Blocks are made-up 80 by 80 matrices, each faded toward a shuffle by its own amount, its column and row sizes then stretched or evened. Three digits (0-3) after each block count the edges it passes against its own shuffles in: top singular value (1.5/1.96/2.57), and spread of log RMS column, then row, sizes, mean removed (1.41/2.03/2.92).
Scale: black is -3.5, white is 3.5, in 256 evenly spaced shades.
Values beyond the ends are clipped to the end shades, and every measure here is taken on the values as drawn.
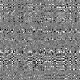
3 1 3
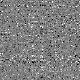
1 1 2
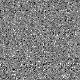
0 1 2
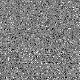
0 0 2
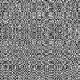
3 0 1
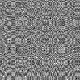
3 1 1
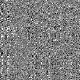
2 2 1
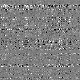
2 1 3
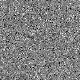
0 0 1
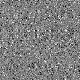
1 0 1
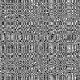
3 2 1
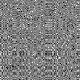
3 1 1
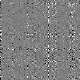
2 3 2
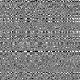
3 1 3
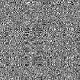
2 0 2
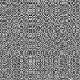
3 2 2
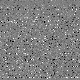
0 0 2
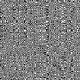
2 2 1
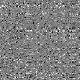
2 0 2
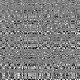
3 0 3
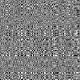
3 2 3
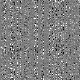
1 3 1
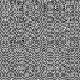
3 0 0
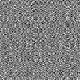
3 0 0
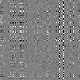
3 3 2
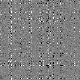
2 3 2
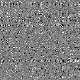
2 1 2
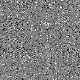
1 1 1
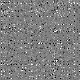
1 2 2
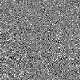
2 1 1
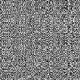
2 2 0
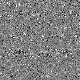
0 0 2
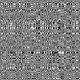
3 1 3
